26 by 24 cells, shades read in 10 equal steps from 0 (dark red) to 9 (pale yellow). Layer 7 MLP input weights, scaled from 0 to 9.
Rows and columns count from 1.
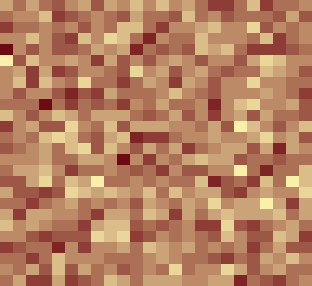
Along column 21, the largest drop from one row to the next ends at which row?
5
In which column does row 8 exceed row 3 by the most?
7
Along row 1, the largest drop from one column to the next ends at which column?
21
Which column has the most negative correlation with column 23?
17
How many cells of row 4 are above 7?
1
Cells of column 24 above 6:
4
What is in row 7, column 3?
2
